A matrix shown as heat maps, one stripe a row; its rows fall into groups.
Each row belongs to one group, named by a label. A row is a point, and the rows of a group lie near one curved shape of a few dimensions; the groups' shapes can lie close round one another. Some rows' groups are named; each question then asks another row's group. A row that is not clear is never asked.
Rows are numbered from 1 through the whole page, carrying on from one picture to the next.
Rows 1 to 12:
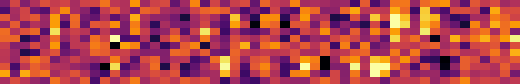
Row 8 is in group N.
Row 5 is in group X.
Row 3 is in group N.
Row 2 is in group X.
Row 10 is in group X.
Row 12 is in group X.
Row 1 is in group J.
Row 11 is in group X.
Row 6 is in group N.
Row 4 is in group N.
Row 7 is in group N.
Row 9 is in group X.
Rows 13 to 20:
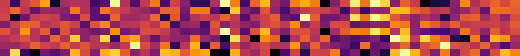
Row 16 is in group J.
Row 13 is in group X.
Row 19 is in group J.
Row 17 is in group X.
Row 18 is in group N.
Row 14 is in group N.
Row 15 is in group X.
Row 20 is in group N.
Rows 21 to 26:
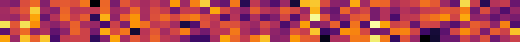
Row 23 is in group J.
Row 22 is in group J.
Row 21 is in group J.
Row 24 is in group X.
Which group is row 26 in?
X
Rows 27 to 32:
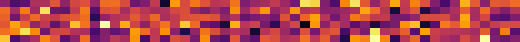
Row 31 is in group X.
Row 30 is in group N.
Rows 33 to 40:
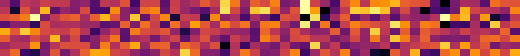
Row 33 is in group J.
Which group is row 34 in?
X
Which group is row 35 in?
J
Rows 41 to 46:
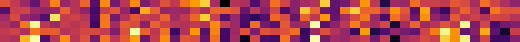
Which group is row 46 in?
J
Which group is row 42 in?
X
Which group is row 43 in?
X
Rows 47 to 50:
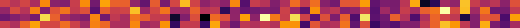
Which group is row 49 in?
J
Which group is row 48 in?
J
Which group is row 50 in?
J
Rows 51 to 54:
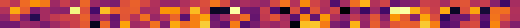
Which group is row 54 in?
J
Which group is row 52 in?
N
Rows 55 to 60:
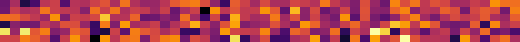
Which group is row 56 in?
J
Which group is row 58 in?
J
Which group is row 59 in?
X
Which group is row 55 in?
N
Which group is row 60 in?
N
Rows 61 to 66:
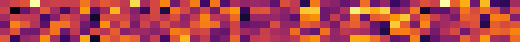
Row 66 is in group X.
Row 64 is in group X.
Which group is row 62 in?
X
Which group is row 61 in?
J
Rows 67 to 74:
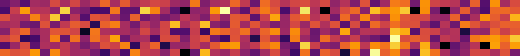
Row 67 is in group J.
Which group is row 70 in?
N
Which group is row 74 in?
X
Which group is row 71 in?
J
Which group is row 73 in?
J
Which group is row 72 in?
N
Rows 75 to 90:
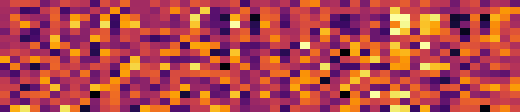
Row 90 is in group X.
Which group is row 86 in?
X
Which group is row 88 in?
N
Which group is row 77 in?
N
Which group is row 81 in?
X
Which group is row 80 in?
N
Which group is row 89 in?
X
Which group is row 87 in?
N
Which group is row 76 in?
N
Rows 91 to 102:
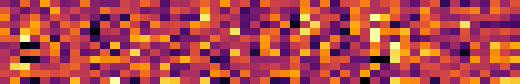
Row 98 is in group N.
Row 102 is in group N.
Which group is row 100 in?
X
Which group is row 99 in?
N
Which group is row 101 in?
J
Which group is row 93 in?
X
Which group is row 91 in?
J
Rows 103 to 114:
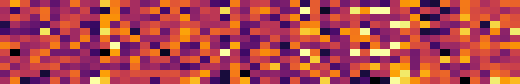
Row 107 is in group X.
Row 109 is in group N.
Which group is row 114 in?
N
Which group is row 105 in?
N
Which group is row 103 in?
N
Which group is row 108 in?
X
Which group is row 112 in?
N
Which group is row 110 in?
X
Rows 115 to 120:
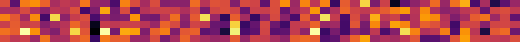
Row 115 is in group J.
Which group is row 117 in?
X
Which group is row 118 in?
N
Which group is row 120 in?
X
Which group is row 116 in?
J
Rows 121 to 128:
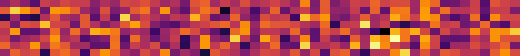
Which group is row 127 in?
X
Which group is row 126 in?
N
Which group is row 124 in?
J
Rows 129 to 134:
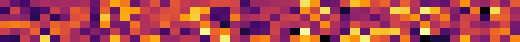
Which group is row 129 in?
X
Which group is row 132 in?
X
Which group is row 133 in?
X
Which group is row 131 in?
N
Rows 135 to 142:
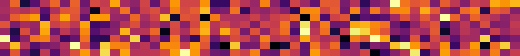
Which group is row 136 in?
J
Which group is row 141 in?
N
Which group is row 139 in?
J
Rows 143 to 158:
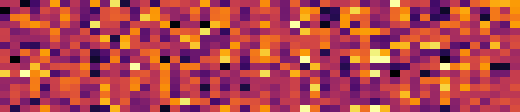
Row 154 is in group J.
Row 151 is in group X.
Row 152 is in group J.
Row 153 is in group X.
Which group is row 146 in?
J
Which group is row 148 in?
N
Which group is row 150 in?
X
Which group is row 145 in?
X
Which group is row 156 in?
J
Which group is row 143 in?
N
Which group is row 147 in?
X
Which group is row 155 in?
J
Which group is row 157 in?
N
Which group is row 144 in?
X
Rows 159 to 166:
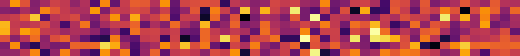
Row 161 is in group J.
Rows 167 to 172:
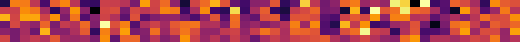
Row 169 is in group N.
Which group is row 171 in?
X
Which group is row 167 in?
X
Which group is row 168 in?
N
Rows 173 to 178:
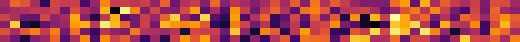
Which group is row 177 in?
N
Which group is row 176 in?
N
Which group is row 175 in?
N
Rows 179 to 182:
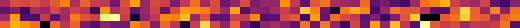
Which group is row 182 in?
X
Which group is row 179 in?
J
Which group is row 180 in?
X
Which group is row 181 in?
N
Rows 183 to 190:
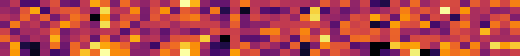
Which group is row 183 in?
N
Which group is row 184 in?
J
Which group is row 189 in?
N
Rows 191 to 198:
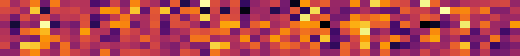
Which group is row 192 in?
J
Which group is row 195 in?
J
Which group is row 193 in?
J
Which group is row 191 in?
X
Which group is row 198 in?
J
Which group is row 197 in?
J
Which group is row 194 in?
X
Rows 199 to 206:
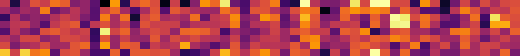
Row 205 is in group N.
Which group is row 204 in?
J
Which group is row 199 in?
X
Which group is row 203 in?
X
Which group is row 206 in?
X
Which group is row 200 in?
X
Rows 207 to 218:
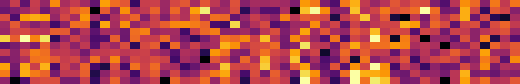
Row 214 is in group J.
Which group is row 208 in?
J
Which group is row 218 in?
X
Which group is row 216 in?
X
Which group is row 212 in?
X
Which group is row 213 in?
J
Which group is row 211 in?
X
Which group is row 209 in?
J
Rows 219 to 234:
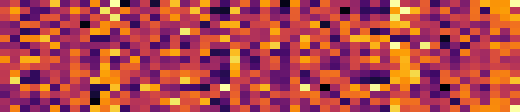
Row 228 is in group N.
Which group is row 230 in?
N
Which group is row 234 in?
N
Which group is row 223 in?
N
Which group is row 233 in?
N
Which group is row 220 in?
N
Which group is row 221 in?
N
